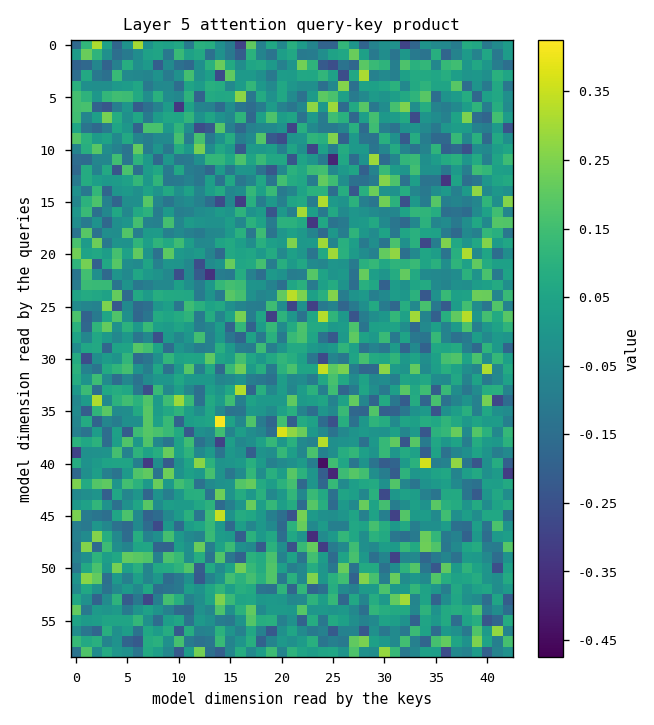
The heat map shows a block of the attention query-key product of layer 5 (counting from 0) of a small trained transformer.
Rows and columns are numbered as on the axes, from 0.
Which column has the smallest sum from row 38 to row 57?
24
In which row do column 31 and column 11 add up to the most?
38
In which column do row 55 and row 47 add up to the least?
40
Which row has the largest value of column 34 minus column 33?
47
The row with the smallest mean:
8
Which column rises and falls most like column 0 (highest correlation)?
25
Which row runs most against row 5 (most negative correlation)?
28
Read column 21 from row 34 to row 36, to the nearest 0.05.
0.2 0.1 -0.2
